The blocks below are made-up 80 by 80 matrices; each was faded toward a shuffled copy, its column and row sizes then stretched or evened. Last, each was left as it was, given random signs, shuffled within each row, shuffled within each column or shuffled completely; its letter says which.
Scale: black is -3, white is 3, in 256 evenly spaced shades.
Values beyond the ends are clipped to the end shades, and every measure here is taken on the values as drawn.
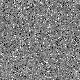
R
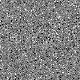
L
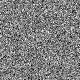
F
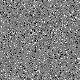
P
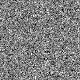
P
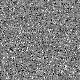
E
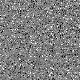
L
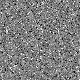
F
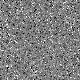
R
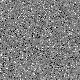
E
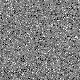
E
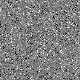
P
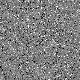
R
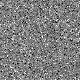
E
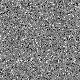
E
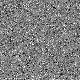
E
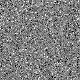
R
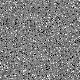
P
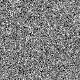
R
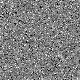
F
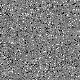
P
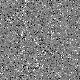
P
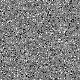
R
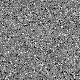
F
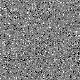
L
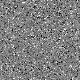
P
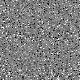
L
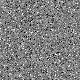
F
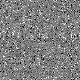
L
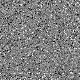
E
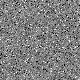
F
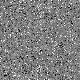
R
